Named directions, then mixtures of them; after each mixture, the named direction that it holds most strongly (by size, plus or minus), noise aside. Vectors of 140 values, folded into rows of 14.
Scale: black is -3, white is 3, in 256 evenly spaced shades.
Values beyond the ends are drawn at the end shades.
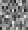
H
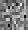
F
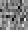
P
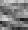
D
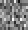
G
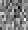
P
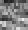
D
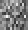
F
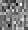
F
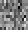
P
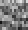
D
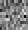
F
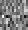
H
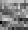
D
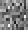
F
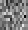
F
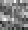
D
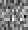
G
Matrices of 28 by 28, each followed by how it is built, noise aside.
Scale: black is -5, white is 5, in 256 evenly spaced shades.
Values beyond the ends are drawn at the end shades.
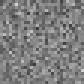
noise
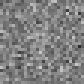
noise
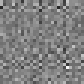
low rank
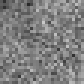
smooth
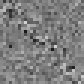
banded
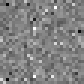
sparse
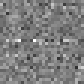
uneven rows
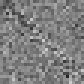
banded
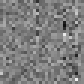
uneven columns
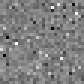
sparse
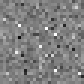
sparse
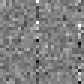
uneven columns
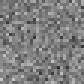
noise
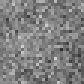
smooth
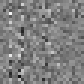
uneven columns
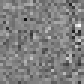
uneven columns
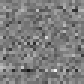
uneven rows
